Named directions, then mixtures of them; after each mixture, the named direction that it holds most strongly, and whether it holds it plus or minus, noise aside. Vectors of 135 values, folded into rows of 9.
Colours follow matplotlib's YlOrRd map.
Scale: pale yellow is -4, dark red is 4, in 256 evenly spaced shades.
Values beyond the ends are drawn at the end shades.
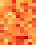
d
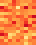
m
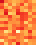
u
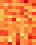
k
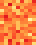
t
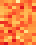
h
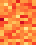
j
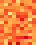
d, plus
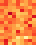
d, minus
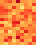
h, minus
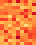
h, minus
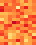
m, plus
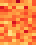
h, minus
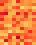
h, minus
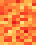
h, minus
